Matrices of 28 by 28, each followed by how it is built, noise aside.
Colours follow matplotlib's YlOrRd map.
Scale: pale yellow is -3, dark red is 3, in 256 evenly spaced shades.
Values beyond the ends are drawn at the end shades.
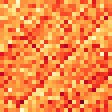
Hankel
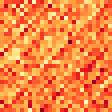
Hankel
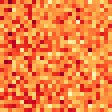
repeating rows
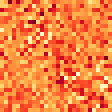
block diagonal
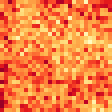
smooth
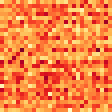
blocks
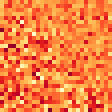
lower triangular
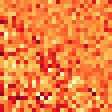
lower triangular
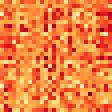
blocks
